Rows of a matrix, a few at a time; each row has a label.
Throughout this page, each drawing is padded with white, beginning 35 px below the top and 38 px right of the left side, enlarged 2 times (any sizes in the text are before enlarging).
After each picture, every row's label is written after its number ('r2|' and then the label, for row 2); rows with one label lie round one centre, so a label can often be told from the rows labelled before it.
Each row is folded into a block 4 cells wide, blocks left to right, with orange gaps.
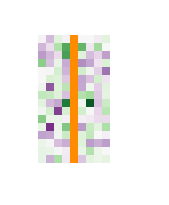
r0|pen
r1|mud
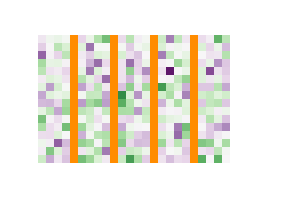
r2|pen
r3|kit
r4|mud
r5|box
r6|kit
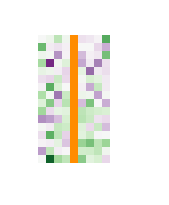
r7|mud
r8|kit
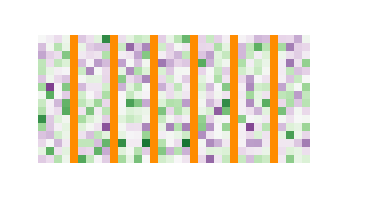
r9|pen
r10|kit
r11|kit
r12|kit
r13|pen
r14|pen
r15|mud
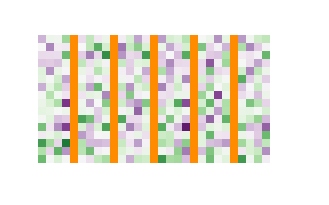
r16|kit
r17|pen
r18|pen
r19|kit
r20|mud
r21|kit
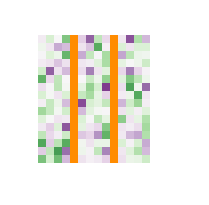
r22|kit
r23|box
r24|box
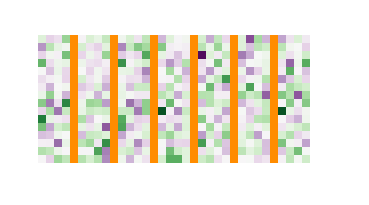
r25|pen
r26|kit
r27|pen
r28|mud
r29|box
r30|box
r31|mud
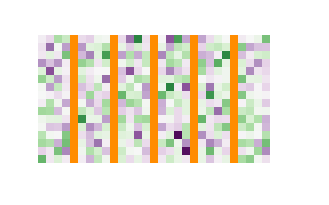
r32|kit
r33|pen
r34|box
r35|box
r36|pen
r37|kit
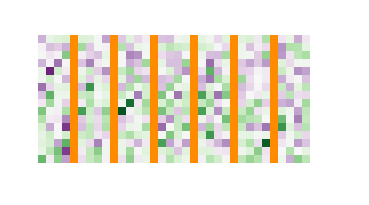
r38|kit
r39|mud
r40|mud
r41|mud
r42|mud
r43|kit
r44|pen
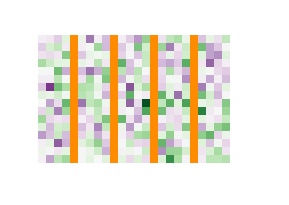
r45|pen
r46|box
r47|pen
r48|mud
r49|mud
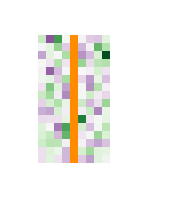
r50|box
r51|pen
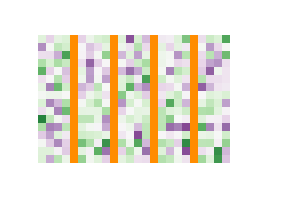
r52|pen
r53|kit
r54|box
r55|kit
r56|kit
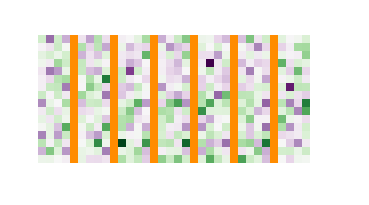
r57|box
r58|box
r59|kit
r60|kit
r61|mud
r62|kit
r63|pen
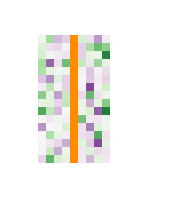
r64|mud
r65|pen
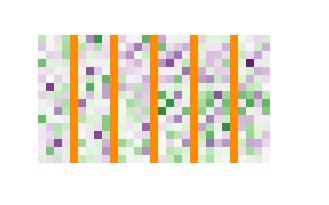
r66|pen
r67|box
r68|kit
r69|mud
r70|mud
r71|mud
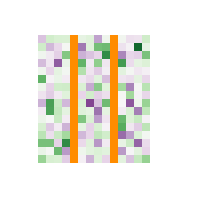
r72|kit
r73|pen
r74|pen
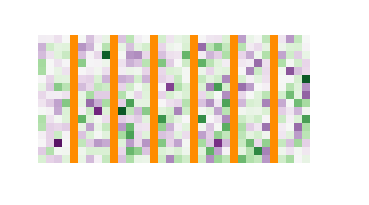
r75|pen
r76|pen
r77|mud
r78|pen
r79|pen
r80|kit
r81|box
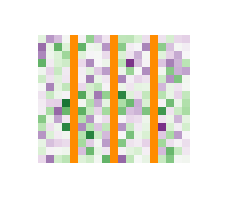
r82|pen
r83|mud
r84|mud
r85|mud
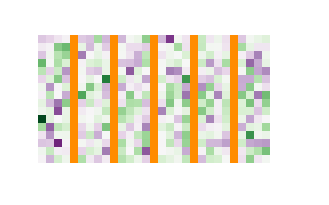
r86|pen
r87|box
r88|kit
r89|box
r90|mud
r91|mud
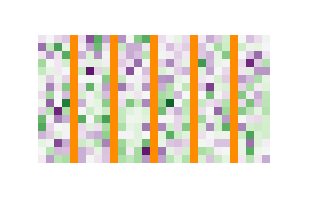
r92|pen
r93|box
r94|kit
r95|mud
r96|pen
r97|mud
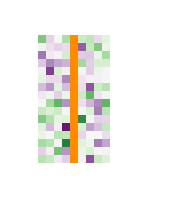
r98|kit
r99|pen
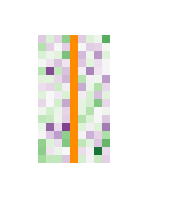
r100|kit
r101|kit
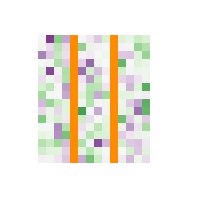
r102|box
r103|mud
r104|pen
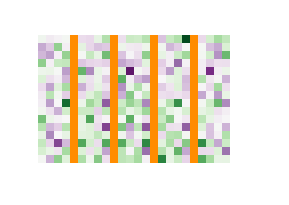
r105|pen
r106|kit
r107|kit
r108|kit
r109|kit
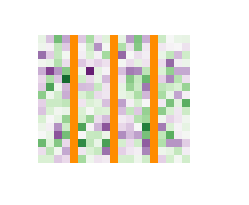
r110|box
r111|kit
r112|box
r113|mud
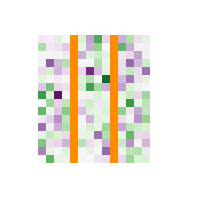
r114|mud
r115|box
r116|mud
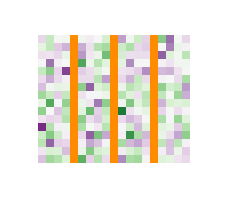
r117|mud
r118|pen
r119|mud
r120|box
